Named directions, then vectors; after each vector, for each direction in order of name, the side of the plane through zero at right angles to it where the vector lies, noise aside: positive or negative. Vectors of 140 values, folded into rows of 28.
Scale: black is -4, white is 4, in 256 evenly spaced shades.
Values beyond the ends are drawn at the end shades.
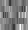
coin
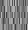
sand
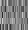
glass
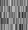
negative, negative, positive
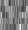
positive, positive, positive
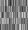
positive, positive, negative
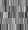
negative, positive, negative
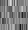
negative, negative, positive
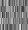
positive, positive, positive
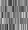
positive, positive, negative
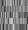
negative, positive, positive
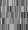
negative, negative, positive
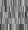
negative, positive, negative
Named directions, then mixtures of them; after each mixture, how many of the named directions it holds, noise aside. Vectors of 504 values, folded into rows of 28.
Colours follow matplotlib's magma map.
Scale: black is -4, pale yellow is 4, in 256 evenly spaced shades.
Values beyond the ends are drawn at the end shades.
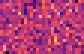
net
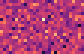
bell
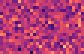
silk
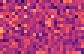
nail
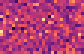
three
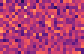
one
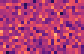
two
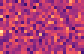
four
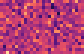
two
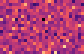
one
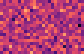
three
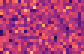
three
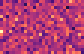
four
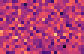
two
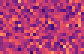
one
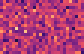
two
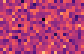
two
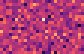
one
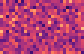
two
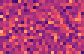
four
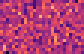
one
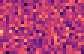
three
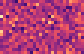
three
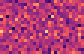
two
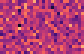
four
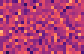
four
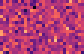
three
